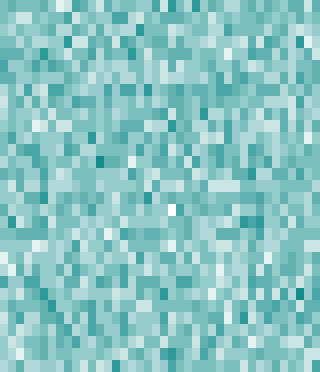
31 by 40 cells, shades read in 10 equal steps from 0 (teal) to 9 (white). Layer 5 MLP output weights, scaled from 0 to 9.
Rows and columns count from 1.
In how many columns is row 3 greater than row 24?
21
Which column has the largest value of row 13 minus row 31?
22
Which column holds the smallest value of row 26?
7
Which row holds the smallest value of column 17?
5
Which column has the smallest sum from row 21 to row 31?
10
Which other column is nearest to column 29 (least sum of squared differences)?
19
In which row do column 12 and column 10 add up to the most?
20
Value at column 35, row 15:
3
